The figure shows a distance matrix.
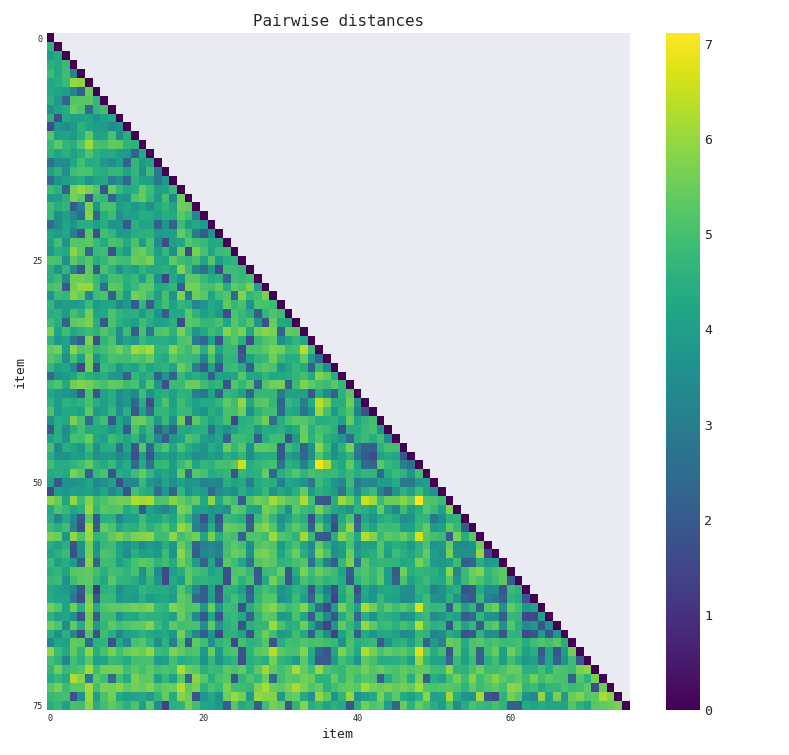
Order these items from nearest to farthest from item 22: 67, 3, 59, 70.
67, 59, 3, 70
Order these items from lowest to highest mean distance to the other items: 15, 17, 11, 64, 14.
14, 15, 11, 64, 17
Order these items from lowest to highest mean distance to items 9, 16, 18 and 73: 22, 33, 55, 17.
22, 33, 55, 17
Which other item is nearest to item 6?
62
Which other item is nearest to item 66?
36
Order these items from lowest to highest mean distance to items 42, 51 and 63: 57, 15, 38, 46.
46, 57, 38, 15
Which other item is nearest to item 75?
15
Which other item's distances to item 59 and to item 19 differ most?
74
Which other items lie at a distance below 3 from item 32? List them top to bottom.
2, 7, 17, 28
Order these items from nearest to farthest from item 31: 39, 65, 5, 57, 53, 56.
39, 53, 65, 57, 56, 5
